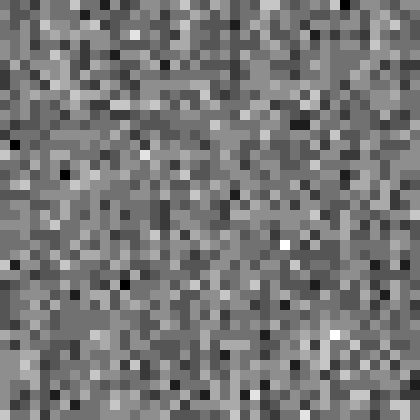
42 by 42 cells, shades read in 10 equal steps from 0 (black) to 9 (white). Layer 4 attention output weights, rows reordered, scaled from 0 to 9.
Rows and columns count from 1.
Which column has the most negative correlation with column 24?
5
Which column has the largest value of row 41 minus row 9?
41
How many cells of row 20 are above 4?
19
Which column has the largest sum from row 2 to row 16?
27
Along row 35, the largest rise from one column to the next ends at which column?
33
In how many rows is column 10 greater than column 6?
19
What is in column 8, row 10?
7
